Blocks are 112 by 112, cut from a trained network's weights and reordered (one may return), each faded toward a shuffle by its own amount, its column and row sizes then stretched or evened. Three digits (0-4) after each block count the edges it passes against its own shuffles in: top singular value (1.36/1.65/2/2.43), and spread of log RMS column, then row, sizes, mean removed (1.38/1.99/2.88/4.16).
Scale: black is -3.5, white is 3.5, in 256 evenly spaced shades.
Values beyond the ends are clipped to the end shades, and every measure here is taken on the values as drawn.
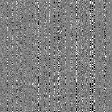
4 4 0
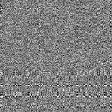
4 2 2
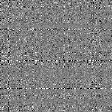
2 3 3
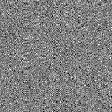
4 1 0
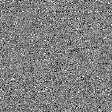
1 1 2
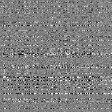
3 2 4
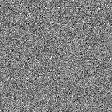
2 0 0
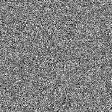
1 1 1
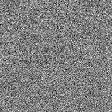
3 0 0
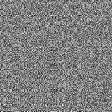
4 0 1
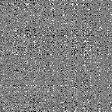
0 3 3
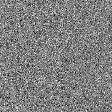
2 1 0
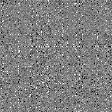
1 3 2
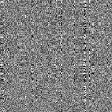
4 3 1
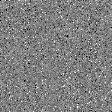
0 2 0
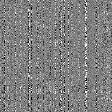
3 4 1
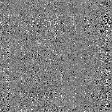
0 3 2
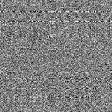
4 0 2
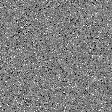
1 0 0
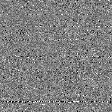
1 1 3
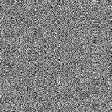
4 1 0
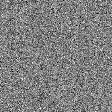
0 1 0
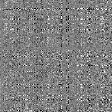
3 3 3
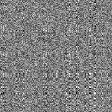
4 3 1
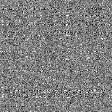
1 1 3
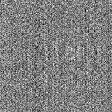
3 1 1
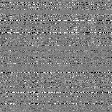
2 1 4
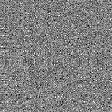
3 0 0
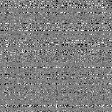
1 2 4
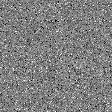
0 0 1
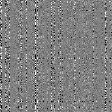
3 4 1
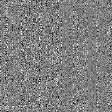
0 4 0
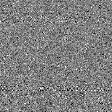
1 1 2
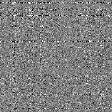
2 2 3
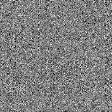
0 2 2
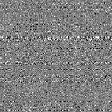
4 0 3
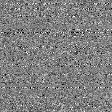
0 0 3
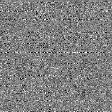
1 1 3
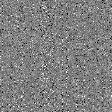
2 2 1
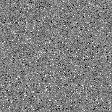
0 0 1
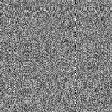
4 1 0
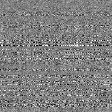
3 1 4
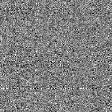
2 2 2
